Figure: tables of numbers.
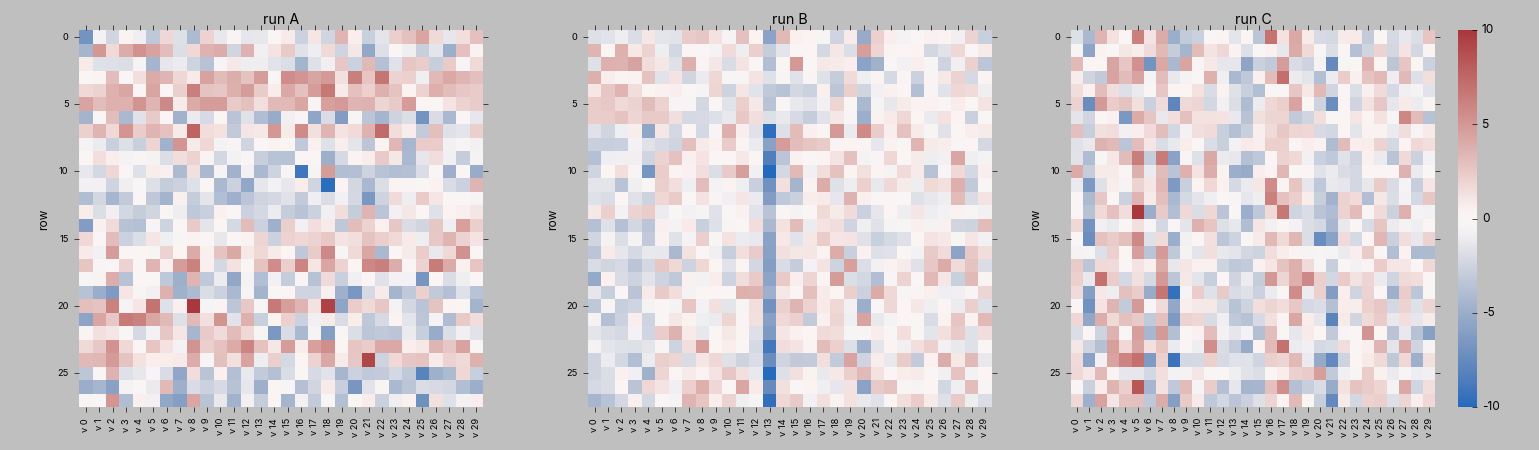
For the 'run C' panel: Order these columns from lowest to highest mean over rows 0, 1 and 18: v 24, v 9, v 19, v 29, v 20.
v 9, v 24, v 20, v 29, v 19
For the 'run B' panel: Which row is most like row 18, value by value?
16
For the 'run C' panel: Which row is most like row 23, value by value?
3
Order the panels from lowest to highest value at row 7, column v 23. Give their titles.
run C, run A, run B
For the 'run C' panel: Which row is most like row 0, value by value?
12
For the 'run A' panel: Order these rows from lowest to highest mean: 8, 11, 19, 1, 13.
19, 11, 13, 8, 1
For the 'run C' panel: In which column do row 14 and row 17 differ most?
v 7
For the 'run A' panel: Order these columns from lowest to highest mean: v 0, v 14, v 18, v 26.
v 0, v 14, v 26, v 18
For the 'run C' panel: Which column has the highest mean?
v 5
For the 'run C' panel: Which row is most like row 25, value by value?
4
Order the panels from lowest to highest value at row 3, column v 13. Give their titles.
run C, run B, run A
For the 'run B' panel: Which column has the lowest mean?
v 13
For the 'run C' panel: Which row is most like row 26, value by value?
13
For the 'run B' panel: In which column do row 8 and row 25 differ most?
v 14
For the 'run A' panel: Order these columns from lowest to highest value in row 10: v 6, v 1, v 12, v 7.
v 7, v 1, v 12, v 6
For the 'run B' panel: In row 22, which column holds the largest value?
v 6
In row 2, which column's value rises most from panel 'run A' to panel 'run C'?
v 5
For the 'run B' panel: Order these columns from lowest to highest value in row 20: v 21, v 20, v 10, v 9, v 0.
v 20, v 0, v 10, v 21, v 9
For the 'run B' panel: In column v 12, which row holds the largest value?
19
